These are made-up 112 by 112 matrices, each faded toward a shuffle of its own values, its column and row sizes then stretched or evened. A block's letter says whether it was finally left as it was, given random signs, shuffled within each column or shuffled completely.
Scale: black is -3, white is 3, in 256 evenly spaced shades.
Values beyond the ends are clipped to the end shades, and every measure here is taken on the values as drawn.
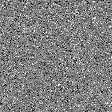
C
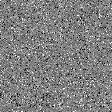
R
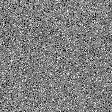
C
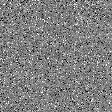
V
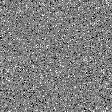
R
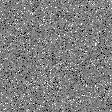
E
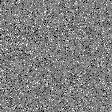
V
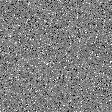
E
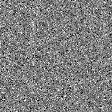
R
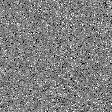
V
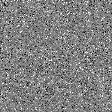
V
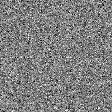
R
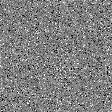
V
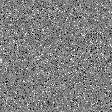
R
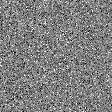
C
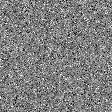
E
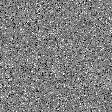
C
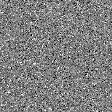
C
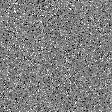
C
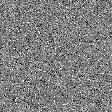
C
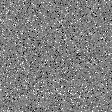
E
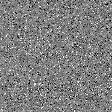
V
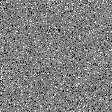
V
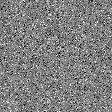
C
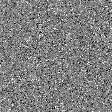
C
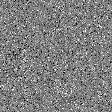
C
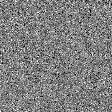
V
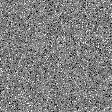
C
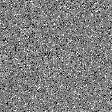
R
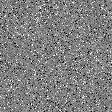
E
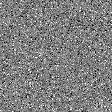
C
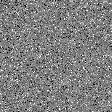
E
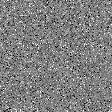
V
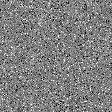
C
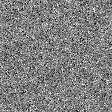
E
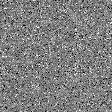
V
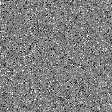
R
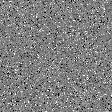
E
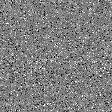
V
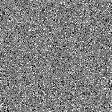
R
